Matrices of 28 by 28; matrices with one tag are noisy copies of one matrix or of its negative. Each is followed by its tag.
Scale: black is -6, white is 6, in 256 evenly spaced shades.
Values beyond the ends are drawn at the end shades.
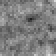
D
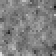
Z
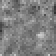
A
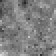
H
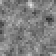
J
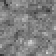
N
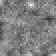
J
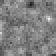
J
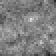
D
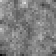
H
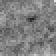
D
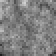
H
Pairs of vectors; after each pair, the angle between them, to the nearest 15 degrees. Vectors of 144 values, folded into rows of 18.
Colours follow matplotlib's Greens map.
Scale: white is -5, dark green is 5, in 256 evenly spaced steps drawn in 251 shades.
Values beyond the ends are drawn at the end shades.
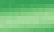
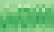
150 degrees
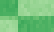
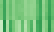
90 degrees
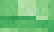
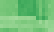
165 degrees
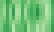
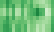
30 degrees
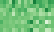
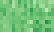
150 degrees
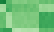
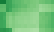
45 degrees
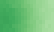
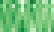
75 degrees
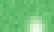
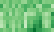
120 degrees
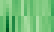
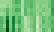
15 degrees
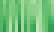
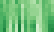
15 degrees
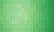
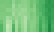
30 degrees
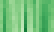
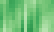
135 degrees
